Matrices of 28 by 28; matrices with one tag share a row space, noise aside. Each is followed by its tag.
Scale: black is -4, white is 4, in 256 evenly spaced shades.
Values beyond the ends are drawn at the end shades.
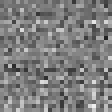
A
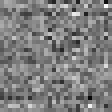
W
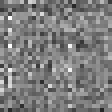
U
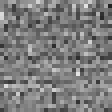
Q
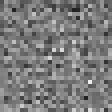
W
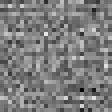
A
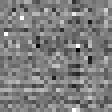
W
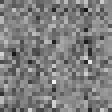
Q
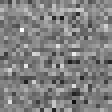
W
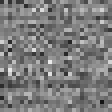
U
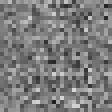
W
